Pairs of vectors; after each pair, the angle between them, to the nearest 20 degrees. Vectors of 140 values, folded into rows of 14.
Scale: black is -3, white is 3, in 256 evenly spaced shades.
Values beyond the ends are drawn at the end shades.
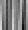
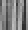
40 degrees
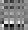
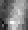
80 degrees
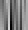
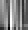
160 degrees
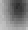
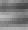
60 degrees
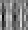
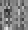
100 degrees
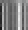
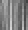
120 degrees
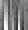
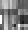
60 degrees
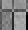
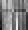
60 degrees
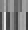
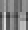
20 degrees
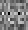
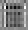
80 degrees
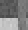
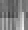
60 degrees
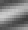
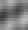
160 degrees
